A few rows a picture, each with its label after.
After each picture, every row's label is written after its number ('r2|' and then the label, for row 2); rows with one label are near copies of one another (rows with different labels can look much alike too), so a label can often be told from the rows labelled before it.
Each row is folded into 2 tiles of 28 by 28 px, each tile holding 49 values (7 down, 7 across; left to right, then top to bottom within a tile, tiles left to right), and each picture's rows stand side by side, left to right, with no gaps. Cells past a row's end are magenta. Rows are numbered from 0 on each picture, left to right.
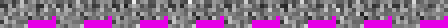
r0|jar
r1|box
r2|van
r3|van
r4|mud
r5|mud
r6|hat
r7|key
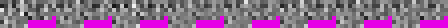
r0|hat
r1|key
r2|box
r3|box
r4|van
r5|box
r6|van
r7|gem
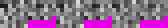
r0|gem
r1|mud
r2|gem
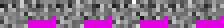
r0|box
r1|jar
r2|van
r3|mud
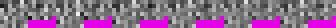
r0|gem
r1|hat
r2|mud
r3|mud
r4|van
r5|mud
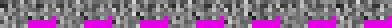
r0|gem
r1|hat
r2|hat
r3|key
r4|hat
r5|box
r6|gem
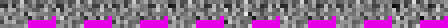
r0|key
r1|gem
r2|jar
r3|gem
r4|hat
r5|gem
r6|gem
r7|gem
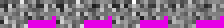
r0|mud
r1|mud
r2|van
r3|mud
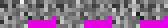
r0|van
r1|mud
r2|hat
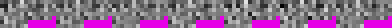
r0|mud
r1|key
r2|box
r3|mud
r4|key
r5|gem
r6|box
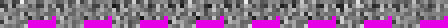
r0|van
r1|gem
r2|gem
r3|jar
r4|van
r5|jar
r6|mud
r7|mud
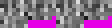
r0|hat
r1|hat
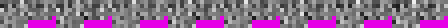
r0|box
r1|hat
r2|van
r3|hat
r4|van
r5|hat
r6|van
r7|mud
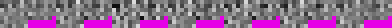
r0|box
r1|van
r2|gem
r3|hat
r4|jar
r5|mud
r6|mud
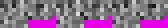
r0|jar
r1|hat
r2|jar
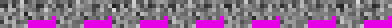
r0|key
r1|jar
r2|box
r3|mud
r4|gem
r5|box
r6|mud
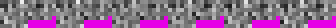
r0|mud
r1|van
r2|jar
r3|key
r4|mud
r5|mud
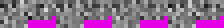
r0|jar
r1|box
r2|gem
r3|box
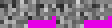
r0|jar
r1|mud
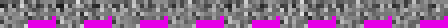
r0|box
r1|mud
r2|box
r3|key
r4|mud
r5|hat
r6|mud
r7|jar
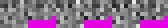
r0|key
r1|van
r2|van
